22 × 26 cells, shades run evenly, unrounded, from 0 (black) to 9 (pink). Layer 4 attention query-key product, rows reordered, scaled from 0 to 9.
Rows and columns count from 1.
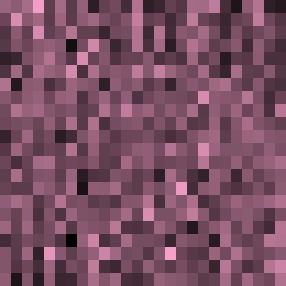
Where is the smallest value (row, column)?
19, 7
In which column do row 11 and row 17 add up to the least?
6
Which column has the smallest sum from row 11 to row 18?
8
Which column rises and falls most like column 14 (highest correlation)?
12
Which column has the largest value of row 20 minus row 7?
16
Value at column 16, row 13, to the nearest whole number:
4
